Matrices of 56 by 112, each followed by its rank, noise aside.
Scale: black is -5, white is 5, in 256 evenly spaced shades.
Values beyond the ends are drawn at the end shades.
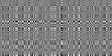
one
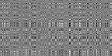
two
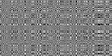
two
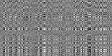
two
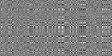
one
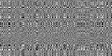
three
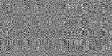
six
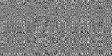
four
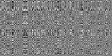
four
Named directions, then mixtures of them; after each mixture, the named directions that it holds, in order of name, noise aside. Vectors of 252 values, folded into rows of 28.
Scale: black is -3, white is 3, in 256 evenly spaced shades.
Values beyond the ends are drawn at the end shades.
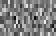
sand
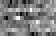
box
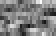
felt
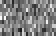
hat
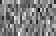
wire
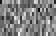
wire.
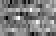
box.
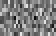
sand.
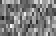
felt, wire.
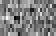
box, wire.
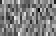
wire.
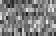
box, hat.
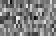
box, sand.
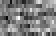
box, felt.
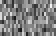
hat, sand.
